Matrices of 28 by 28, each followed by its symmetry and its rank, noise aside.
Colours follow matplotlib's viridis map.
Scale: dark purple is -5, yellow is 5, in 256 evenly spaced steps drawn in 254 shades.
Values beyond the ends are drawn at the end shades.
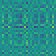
no symmetry, rank two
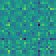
symmetric, rank three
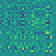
no symmetry, rank four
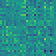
no symmetry, rank three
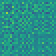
symmetric, rank three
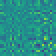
antisymmetric, rank two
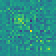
symmetric, rank three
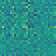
no symmetry, rank four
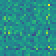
no symmetry, rank four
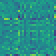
antisymmetric, rank two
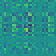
no symmetry, rank two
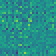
no symmetry, rank four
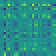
antisymmetric, rank two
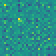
symmetric, rank four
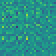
no symmetry, rank three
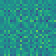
no symmetry, rank two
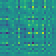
antisymmetric, rank two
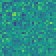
symmetric, rank four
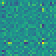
symmetric, rank four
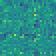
no symmetry, rank four
